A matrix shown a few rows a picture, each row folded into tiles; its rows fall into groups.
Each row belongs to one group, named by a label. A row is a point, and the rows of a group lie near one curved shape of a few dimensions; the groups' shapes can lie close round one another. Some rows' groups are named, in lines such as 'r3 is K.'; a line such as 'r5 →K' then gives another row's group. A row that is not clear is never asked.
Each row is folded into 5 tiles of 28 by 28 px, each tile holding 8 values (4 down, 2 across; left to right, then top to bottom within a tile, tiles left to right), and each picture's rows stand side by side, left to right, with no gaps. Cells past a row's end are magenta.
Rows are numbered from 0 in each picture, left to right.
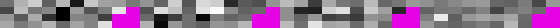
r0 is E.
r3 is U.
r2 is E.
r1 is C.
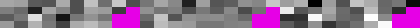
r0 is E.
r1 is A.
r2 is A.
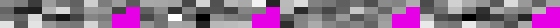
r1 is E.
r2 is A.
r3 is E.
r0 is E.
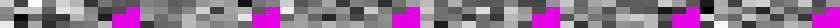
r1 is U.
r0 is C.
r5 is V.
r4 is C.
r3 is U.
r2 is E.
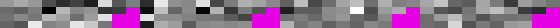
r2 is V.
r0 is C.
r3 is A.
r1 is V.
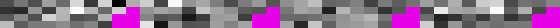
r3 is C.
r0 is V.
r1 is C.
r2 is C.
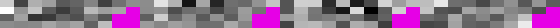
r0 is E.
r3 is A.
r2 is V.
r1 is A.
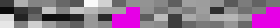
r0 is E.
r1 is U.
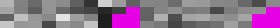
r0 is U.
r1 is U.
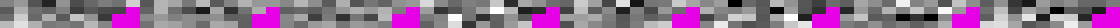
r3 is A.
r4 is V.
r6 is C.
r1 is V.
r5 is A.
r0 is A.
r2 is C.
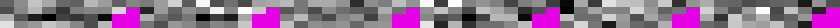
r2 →C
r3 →C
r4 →V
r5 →U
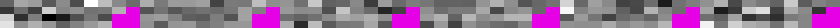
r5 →E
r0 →E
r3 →U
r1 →C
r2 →C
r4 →E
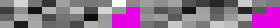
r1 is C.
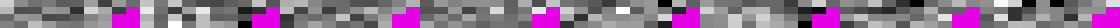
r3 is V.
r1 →U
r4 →U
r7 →A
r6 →C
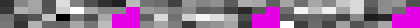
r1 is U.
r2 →C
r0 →C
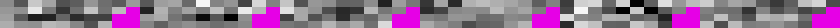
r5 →C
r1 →C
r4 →V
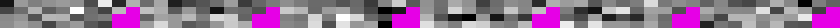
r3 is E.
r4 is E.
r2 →U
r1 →A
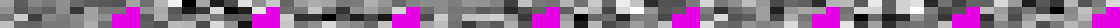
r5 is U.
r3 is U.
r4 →C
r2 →E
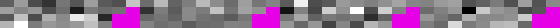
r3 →C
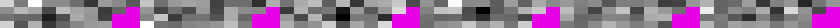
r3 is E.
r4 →U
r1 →U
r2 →E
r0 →C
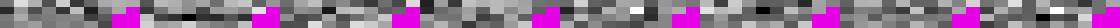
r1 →E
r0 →V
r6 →V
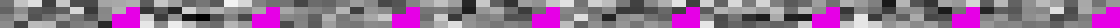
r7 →V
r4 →C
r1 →E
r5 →C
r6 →A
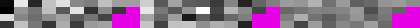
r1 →U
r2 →C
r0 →V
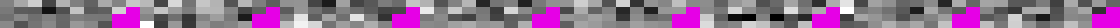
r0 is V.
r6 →E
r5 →E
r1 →C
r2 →A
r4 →V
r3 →E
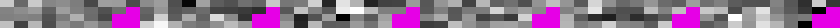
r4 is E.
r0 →C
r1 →A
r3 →C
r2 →C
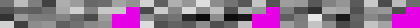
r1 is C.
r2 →E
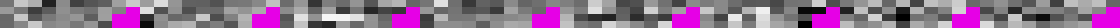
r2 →U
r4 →E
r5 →U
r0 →A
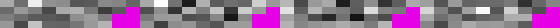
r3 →U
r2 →E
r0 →C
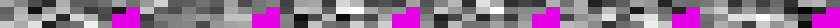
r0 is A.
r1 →A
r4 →A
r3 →C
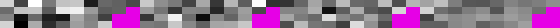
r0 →C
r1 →E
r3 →A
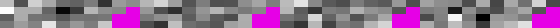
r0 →E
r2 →A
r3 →E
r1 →A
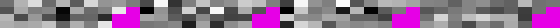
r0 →E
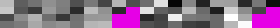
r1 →A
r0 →E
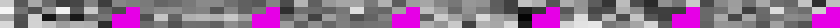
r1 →U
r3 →U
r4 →A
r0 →U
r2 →V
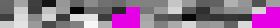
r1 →E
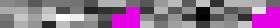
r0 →U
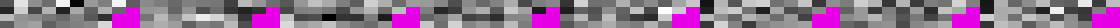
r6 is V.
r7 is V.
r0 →V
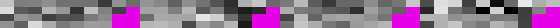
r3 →V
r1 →U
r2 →A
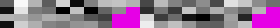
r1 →E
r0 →V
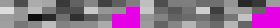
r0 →E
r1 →U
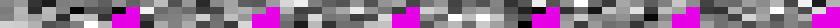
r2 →A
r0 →A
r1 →A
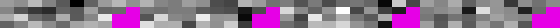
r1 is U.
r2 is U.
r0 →C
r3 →C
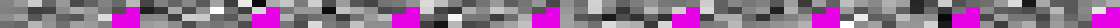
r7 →V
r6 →U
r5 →E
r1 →V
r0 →C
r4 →E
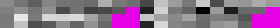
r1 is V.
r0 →U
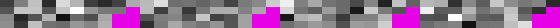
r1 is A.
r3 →A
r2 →E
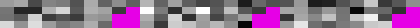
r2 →A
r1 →U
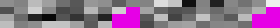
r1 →A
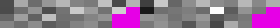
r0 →V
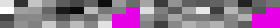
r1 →U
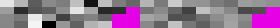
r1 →C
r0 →A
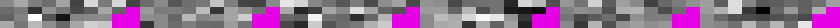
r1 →U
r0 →E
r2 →A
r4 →C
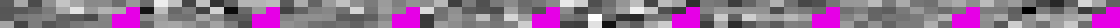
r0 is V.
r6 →C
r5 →U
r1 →V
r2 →V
